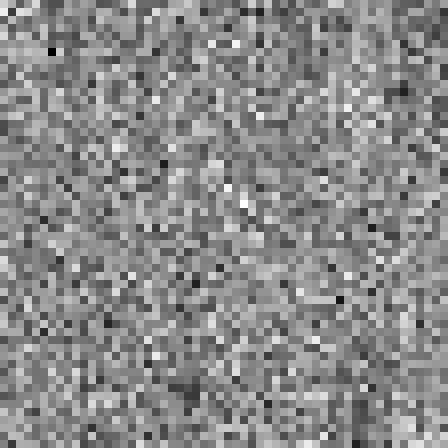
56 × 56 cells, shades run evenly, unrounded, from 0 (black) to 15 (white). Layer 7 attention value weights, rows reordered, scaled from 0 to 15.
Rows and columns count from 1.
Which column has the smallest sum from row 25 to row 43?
14
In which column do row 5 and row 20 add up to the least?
10
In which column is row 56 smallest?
45
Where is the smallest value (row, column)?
7, 7
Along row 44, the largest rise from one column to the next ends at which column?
41
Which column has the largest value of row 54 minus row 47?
52
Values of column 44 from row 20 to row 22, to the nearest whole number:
10 8 9
